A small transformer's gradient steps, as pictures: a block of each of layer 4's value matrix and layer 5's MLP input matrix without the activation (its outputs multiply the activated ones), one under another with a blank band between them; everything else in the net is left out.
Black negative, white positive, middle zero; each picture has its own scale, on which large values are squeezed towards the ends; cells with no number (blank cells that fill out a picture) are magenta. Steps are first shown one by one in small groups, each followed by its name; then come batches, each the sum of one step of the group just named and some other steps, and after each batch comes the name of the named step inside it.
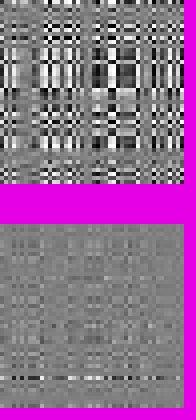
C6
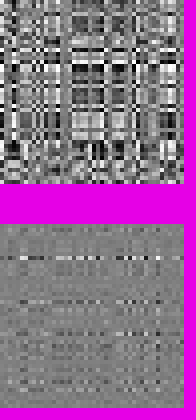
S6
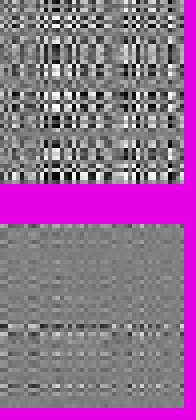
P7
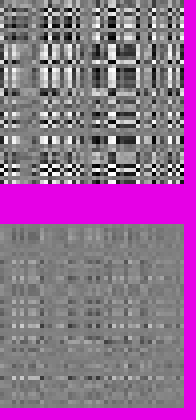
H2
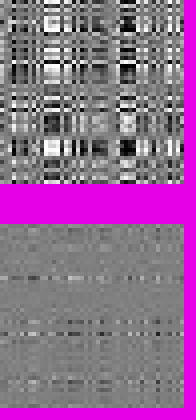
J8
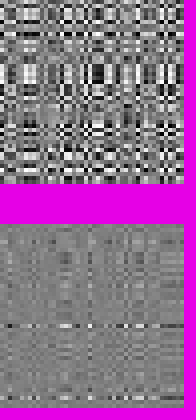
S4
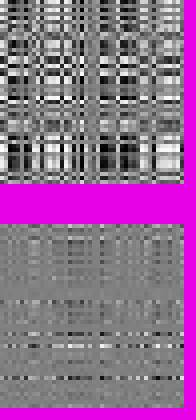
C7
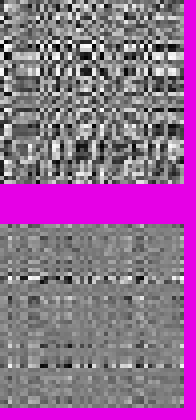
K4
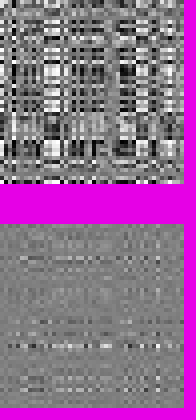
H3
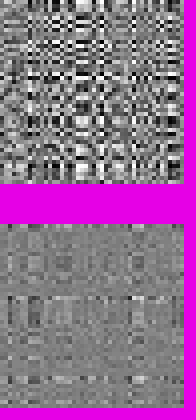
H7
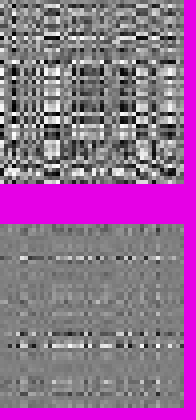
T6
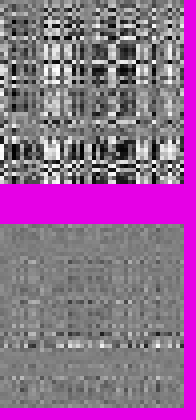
H2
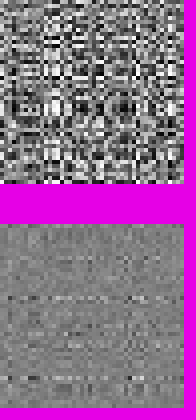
H7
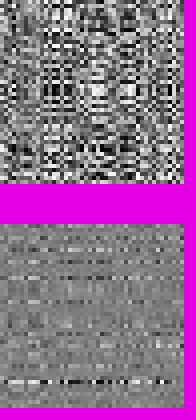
C7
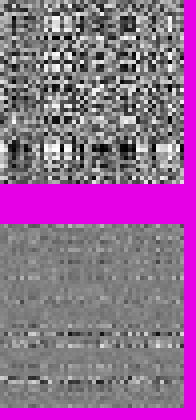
C7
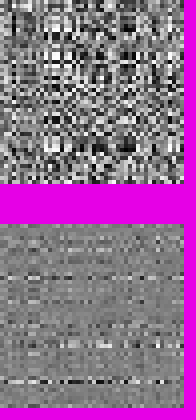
J8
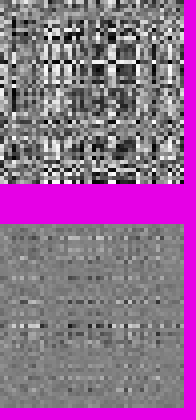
H2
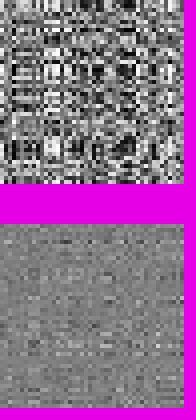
H3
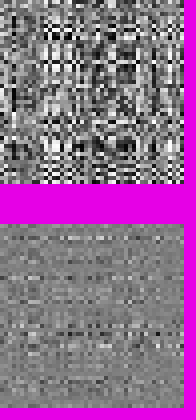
H2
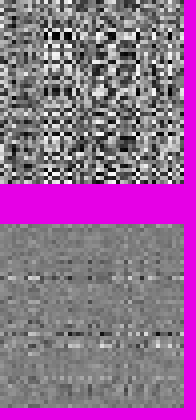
H2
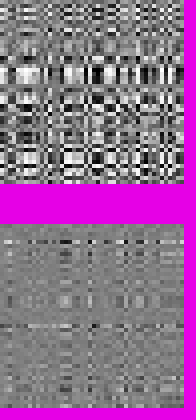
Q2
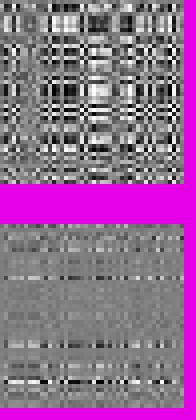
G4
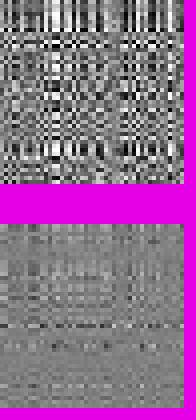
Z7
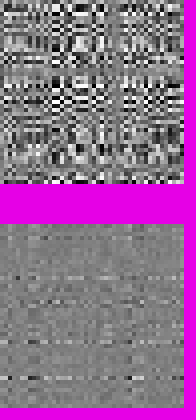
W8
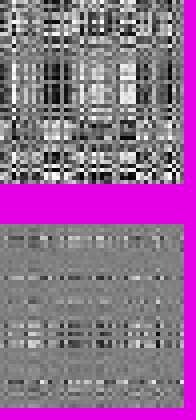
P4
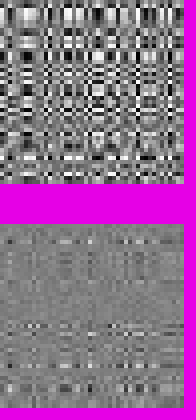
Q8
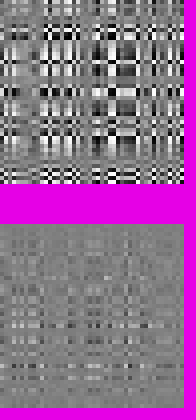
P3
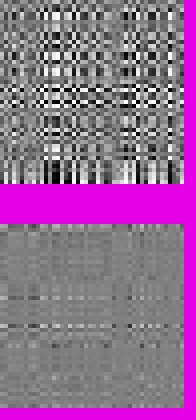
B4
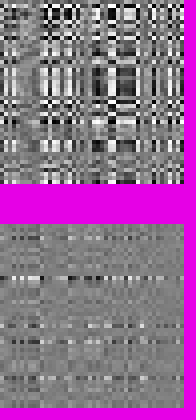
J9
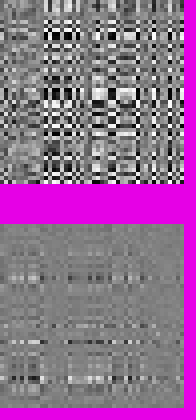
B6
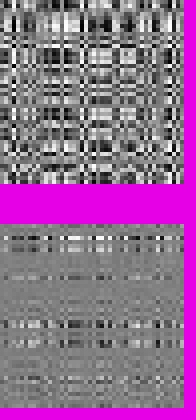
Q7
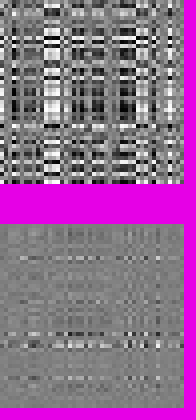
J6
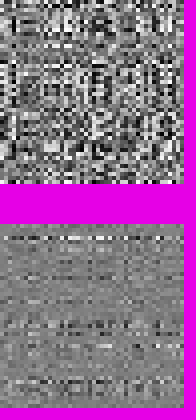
Q7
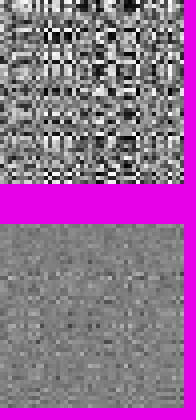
P3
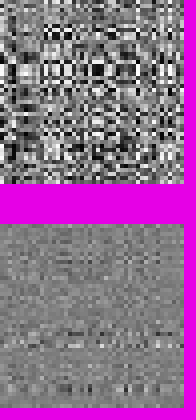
Q2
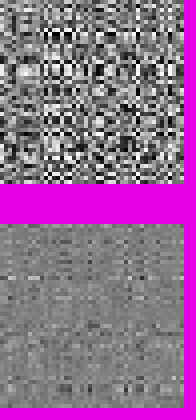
Q2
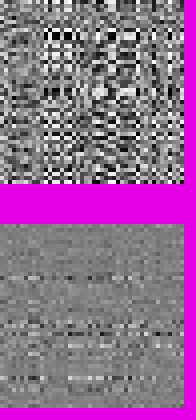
B6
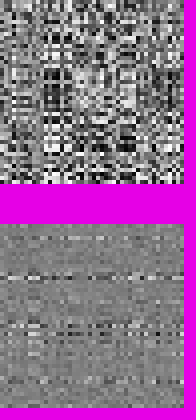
P4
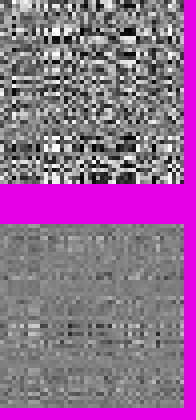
P4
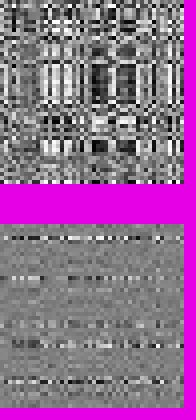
J9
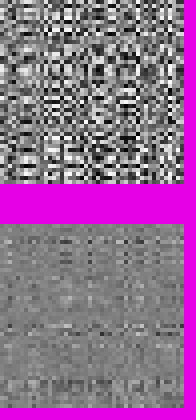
Q2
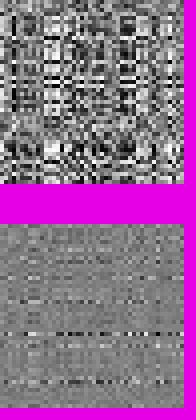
J6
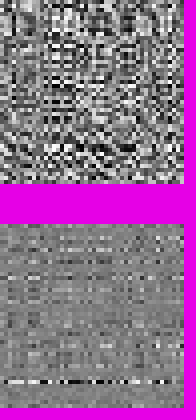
G4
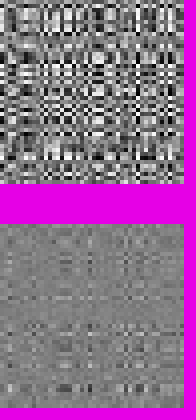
Q8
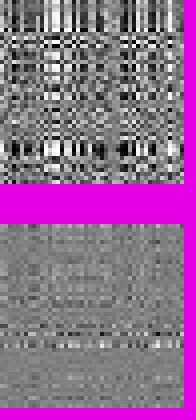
Z7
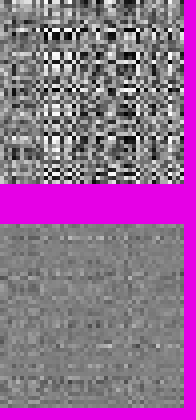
P3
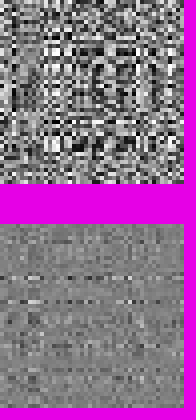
J9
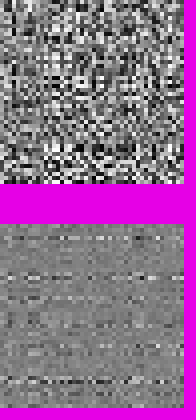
W8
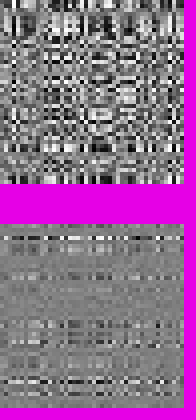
Q7
